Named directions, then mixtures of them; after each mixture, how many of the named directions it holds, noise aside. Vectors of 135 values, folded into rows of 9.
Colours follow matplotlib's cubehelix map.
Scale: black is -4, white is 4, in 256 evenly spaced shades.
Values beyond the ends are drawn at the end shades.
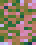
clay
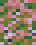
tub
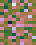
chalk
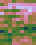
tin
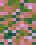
one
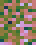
two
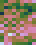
three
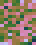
one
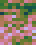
two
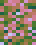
one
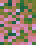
four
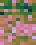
two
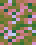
two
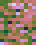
four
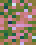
one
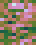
two
